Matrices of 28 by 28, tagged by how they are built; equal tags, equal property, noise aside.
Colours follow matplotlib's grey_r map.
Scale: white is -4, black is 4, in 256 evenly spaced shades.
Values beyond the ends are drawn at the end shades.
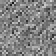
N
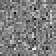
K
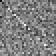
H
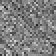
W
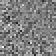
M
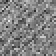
N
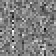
K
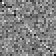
H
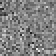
M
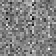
K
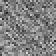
W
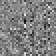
K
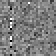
K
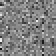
K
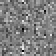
K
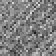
N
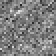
N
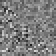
M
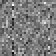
K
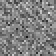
W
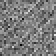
N
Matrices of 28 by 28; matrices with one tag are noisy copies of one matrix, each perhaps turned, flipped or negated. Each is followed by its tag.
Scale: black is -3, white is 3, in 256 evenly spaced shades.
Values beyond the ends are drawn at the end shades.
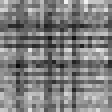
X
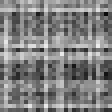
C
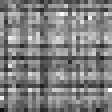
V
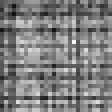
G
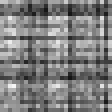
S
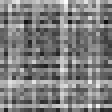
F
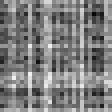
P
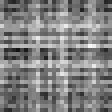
X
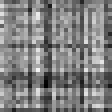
P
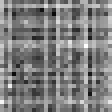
V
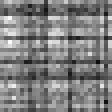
S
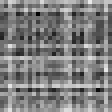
V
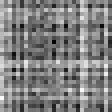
F
